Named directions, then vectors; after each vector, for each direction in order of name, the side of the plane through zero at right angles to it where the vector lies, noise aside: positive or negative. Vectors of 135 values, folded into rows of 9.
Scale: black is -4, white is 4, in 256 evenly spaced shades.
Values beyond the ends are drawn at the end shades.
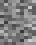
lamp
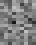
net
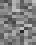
positive, positive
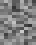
negative, negative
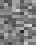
positive, positive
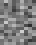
negative, negative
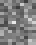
positive, negative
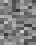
negative, negative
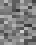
negative, negative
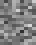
positive, positive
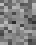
negative, positive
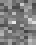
positive, negative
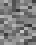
negative, negative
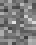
positive, negative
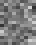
positive, negative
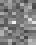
positive, negative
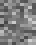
positive, negative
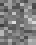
positive, negative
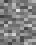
positive, positive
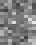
positive, negative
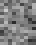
negative, positive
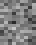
negative, positive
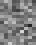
negative, negative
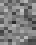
negative, positive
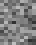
negative, positive
